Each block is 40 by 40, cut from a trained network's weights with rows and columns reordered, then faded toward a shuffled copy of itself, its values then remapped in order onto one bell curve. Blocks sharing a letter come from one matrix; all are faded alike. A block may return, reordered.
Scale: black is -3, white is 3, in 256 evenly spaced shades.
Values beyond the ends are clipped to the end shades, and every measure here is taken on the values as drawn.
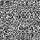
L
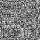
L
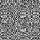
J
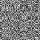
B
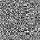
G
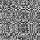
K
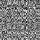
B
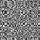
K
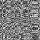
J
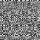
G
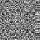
J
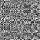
K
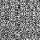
L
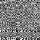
G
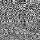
G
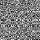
G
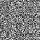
L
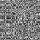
J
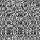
J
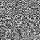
L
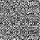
B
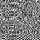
K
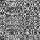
J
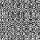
K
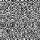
B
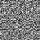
L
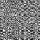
J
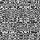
G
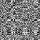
K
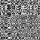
G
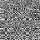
G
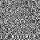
L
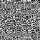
G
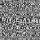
G
